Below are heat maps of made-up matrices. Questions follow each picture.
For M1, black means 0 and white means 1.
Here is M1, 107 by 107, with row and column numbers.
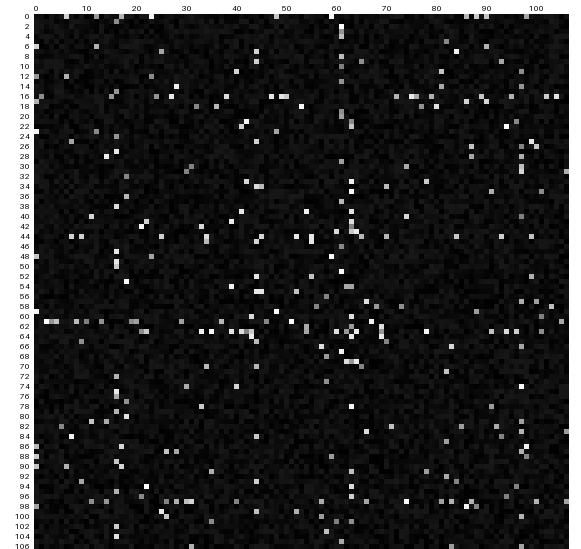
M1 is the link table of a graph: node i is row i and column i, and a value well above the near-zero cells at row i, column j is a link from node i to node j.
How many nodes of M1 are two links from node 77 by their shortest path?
4
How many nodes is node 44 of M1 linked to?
12
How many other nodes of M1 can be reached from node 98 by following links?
10
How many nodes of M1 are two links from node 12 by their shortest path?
7
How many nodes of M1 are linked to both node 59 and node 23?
2
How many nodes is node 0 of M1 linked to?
10
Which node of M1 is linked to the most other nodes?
node 63
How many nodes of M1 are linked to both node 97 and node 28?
2
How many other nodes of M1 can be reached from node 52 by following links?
12
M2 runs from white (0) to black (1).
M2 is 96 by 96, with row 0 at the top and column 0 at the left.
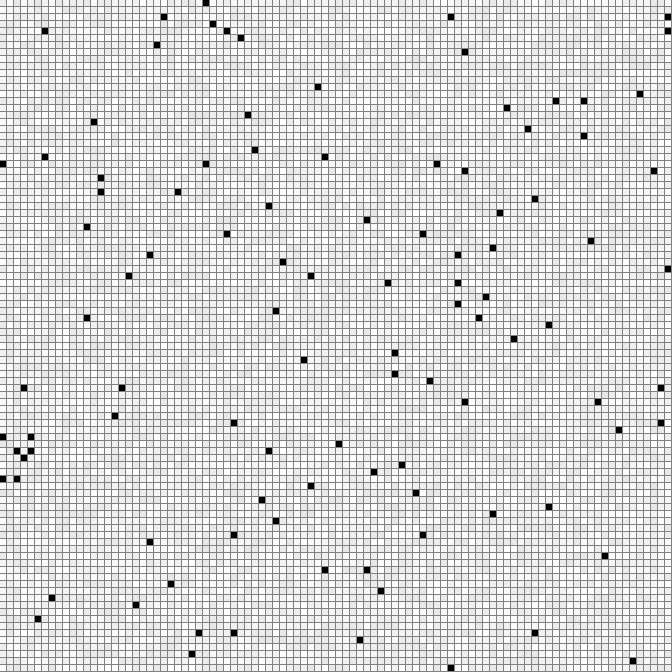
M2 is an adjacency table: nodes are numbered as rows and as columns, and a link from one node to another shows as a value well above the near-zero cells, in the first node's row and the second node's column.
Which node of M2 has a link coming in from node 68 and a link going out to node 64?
node 2
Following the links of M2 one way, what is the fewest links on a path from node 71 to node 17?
4
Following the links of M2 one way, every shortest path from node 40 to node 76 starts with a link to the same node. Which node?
node 55
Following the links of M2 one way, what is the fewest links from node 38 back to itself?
3
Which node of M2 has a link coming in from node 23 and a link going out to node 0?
node 62
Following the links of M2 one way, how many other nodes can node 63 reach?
6
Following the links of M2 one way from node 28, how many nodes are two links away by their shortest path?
2
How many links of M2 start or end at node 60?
4
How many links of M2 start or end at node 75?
1
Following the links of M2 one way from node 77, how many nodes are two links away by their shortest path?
1
